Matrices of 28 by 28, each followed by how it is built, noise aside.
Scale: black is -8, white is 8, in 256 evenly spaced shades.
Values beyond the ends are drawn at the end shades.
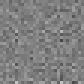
low rank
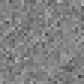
Hankel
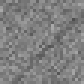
Hankel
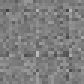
low rank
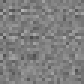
low rank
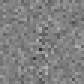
uneven columns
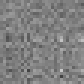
low rank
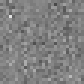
uneven columns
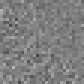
lower triangular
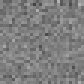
low rank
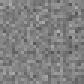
repeating rows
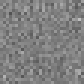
low rank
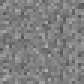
repeating rows
